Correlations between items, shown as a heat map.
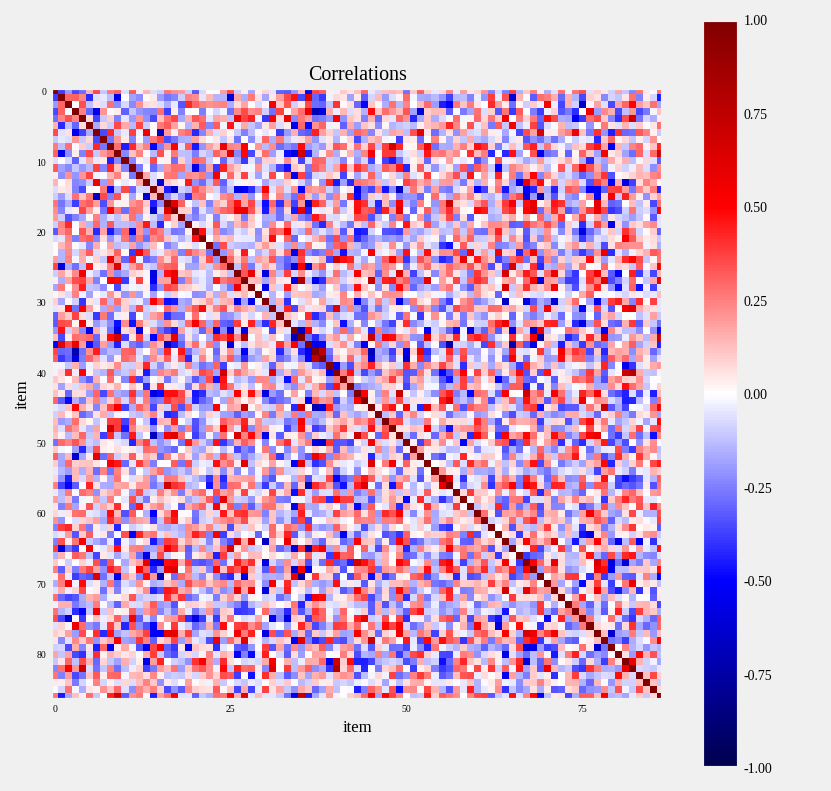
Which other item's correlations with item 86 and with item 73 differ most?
35
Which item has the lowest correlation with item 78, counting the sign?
34
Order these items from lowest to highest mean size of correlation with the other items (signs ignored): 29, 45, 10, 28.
29, 10, 28, 45
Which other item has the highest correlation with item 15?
79
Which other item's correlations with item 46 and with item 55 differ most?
56
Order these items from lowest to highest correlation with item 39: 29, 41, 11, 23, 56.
41, 11, 29, 56, 23
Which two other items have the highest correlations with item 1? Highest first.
36, 34
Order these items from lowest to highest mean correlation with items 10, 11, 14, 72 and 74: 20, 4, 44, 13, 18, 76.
4, 76, 20, 13, 44, 18
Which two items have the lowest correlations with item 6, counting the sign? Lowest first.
15, 3
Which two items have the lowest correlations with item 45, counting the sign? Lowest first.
37, 38
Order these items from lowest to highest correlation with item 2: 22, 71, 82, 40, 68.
71, 68, 22, 40, 82
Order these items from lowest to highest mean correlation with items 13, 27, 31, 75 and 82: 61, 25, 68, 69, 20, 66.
69, 20, 66, 25, 61, 68
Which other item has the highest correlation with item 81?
40
